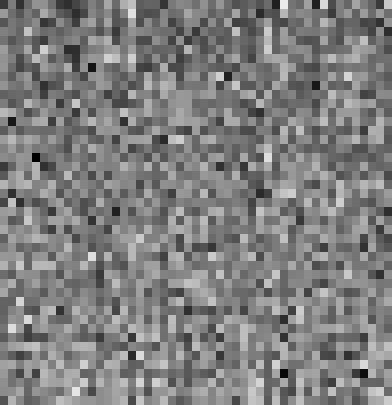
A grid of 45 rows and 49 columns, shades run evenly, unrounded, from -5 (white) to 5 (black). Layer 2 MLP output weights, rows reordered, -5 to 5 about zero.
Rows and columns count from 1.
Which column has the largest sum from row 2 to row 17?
40
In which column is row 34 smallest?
3
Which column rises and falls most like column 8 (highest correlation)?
31
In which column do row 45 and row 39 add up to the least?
49
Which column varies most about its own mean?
36
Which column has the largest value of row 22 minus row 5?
34
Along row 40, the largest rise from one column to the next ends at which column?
17
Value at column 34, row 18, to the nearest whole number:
-4
